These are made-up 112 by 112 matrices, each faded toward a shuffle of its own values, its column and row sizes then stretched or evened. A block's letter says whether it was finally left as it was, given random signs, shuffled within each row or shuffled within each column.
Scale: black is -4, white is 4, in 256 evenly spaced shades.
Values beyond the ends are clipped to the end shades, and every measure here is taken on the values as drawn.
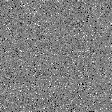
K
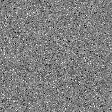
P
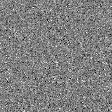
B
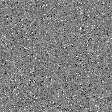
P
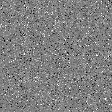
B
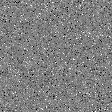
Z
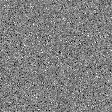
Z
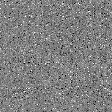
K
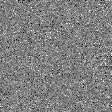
K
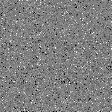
K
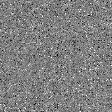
K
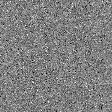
P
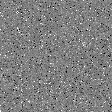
P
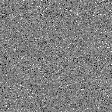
B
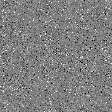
B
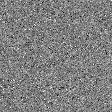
Z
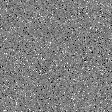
Z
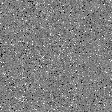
P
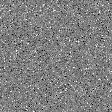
Z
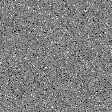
P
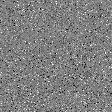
Z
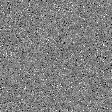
P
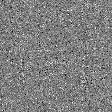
P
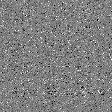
K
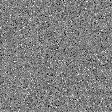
P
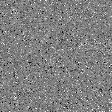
B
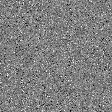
P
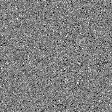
B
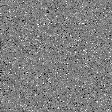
B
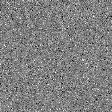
B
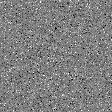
P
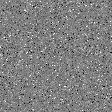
Z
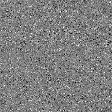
K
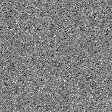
Z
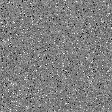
P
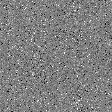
P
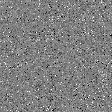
K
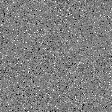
B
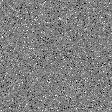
Z
